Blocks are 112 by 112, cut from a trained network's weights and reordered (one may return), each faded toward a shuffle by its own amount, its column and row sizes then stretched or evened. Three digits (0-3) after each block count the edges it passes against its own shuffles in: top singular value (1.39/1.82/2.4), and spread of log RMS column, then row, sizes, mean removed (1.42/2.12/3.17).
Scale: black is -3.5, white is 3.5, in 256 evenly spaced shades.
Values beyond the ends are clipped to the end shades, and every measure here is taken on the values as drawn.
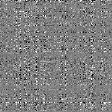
0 3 3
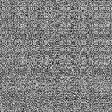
3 0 1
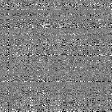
2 2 3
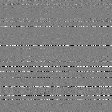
3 0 3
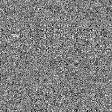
1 1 2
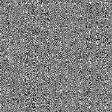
0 3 1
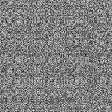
3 0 0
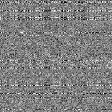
3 0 3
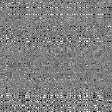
3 2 3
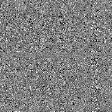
0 2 2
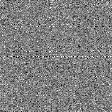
1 1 2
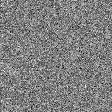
1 0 0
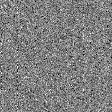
1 1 0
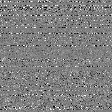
1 0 3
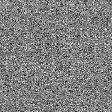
1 1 2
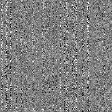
0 3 1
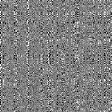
3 3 1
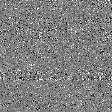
1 1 2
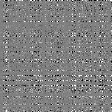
1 3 3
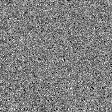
0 0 1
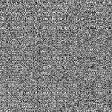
3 1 2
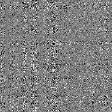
0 3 2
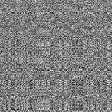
3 1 2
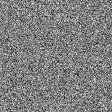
0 0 0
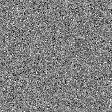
0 1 0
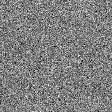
0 0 1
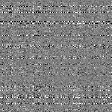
3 2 3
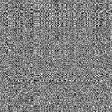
3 2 2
